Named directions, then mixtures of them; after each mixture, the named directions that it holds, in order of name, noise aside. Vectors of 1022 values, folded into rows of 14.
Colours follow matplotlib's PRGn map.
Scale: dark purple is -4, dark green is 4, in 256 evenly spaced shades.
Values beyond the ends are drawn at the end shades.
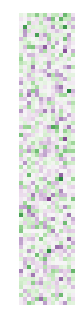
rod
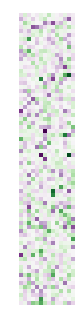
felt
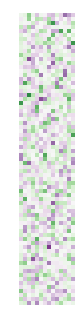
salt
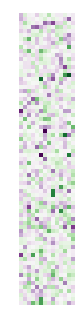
felt.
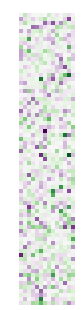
felt.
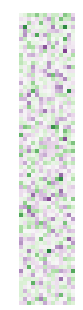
rod.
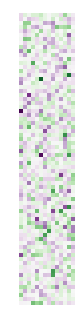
felt, rod.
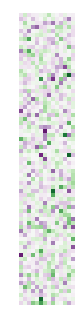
felt.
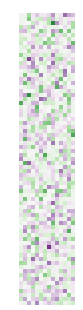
salt.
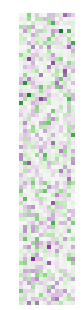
salt.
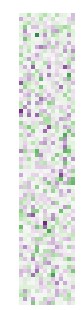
felt, rod, salt.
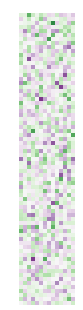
rod, salt.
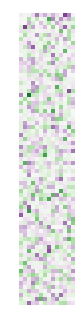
rod, salt.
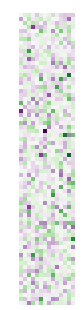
felt, salt.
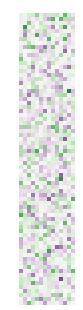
rod.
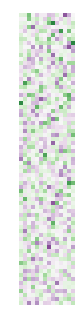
salt.
